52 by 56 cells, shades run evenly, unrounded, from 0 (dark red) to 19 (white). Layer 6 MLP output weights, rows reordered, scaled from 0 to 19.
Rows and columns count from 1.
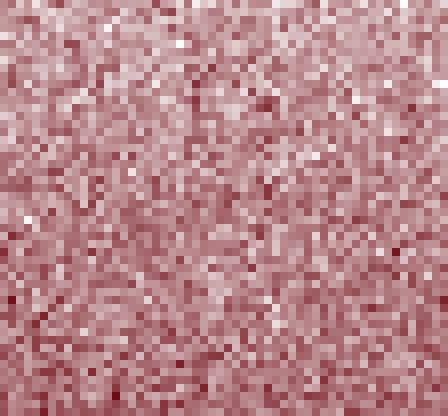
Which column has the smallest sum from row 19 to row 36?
12
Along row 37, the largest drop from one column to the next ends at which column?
6
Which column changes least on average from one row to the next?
37
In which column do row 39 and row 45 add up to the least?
47
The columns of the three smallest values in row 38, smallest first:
2, 56, 8
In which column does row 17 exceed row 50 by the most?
49
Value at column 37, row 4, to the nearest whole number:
14
